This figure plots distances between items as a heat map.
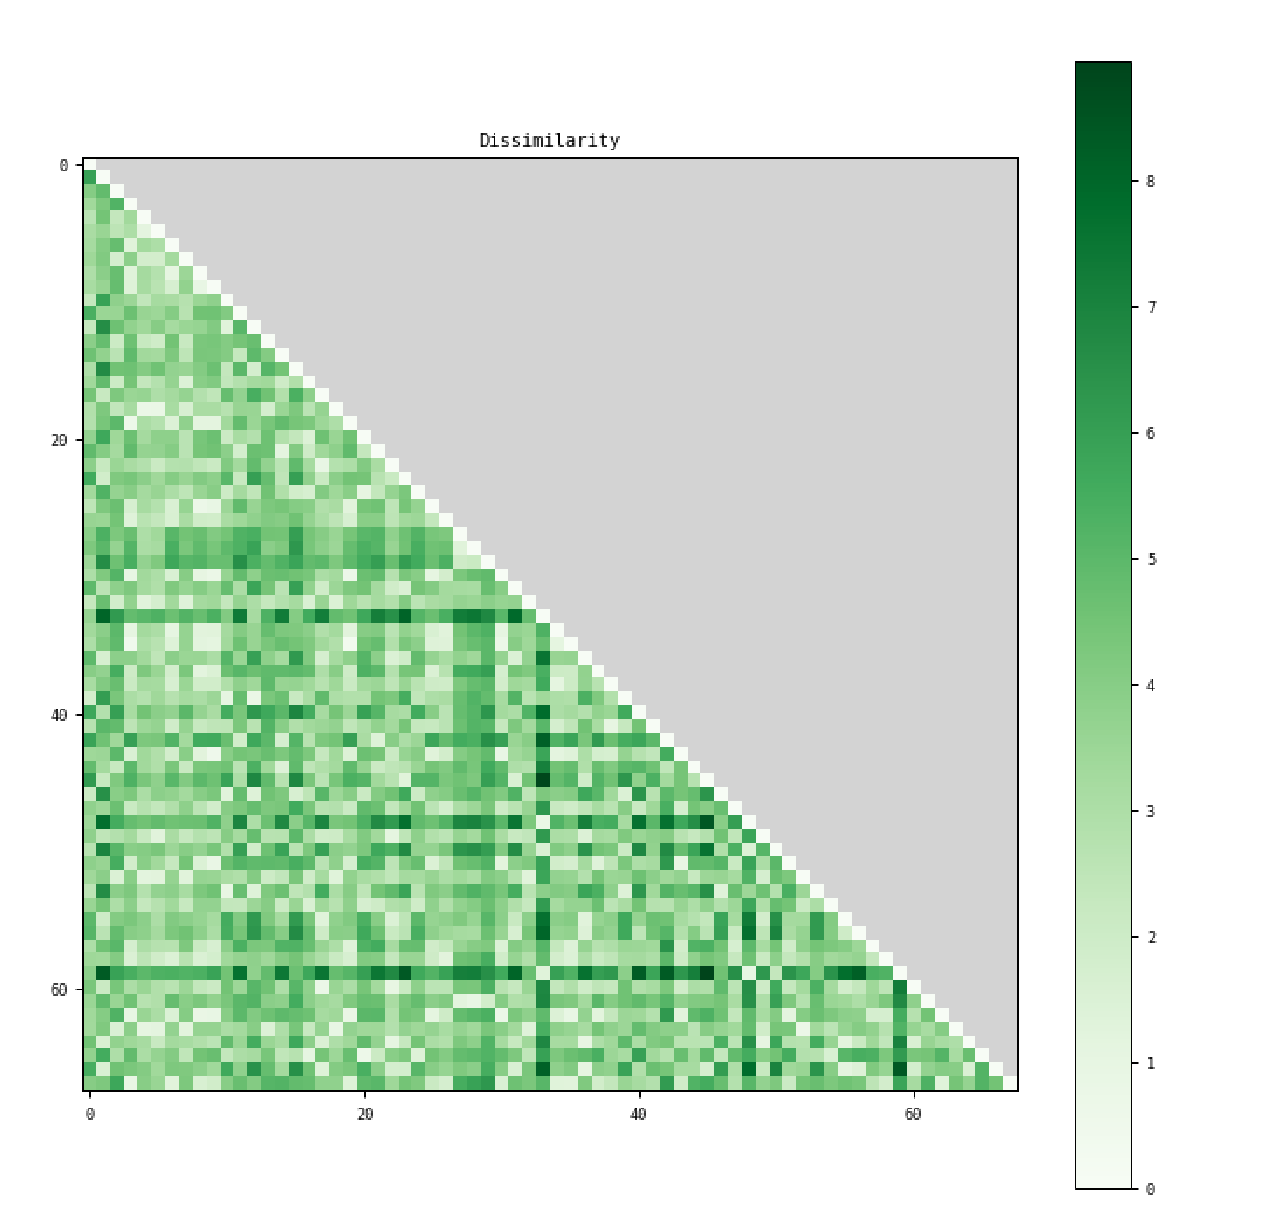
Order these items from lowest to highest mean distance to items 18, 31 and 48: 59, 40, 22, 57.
22, 57, 59, 40
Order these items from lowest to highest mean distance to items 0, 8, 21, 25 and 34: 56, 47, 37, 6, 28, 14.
6, 37, 47, 14, 56, 28
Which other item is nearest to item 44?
14
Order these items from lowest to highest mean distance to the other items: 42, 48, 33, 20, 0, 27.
0, 20, 27, 42, 48, 33
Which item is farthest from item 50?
45
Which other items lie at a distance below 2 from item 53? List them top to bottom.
10, 12, 39, 46
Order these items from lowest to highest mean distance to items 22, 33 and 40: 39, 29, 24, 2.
39, 24, 2, 29
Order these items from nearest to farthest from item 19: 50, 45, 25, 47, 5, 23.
25, 47, 5, 50, 23, 45
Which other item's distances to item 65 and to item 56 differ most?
20
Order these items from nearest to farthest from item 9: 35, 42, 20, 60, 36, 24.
35, 60, 36, 24, 20, 42
